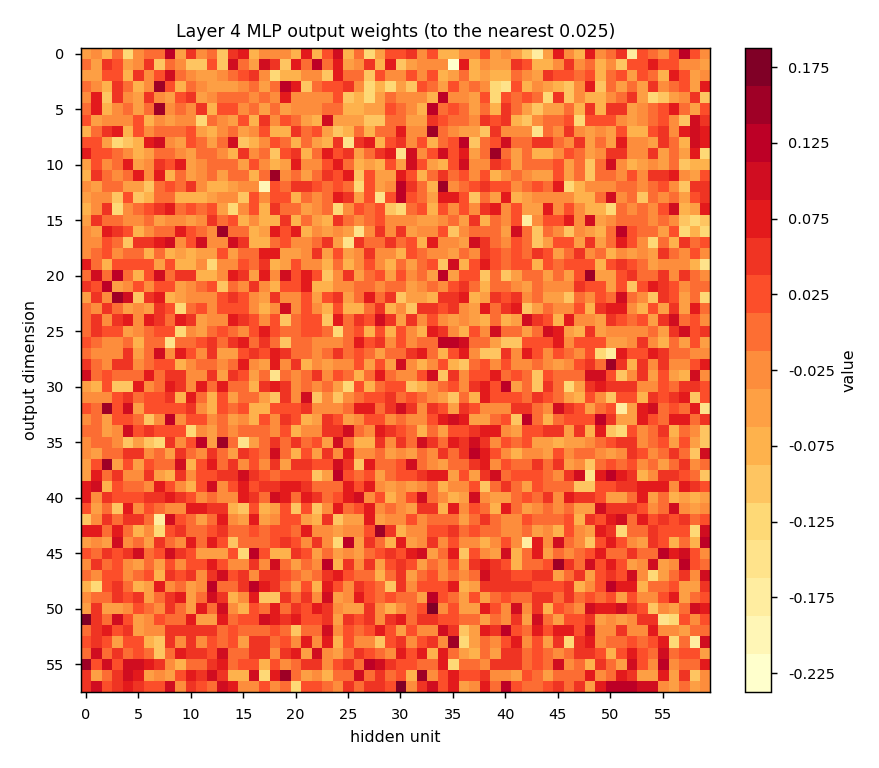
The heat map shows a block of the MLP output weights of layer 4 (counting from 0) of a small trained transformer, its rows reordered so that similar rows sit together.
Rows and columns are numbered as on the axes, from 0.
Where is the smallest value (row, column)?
1, 35
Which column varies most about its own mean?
59
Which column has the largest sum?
8
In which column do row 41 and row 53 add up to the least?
58
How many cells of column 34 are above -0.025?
34
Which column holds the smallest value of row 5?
43
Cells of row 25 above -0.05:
47
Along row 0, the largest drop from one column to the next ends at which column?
52
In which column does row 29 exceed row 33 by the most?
6
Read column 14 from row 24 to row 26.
0.075 0 0.05
